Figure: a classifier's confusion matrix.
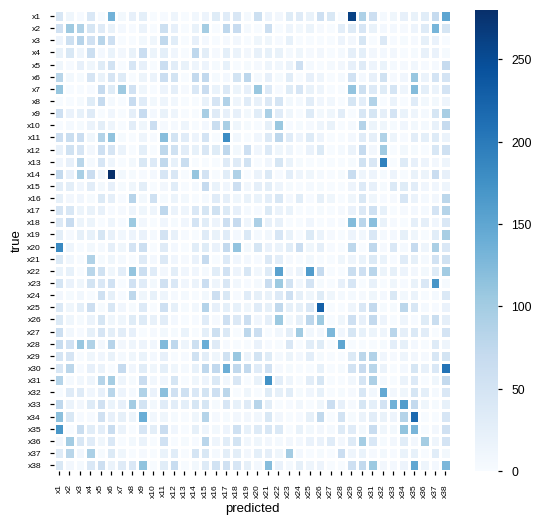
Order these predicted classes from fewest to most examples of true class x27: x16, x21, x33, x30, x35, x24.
x21, x30, x35, x16, x33, x24
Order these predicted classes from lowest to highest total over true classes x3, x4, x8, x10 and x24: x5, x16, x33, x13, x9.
x13, x33, x9, x16, x5
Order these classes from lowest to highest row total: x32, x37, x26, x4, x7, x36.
x4, x37, x36, x26, x32, x7
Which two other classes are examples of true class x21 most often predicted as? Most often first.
x4, x15
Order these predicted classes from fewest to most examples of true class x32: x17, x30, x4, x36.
x4, x36, x30, x17
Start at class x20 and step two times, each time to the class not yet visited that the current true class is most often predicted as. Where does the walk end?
x29
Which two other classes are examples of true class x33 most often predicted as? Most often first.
x34, x8
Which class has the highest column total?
x38
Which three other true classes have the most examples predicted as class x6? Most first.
x14, x1, x11
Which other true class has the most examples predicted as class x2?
x36
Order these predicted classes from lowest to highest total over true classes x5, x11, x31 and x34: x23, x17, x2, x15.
x23, x2, x15, x17
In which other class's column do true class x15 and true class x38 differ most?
x35
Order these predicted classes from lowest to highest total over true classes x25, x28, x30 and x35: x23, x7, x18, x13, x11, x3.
x13, x23, x7, x18, x3, x11
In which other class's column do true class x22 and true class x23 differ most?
x37
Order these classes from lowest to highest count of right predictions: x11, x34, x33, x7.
x34, x7, x11, x33
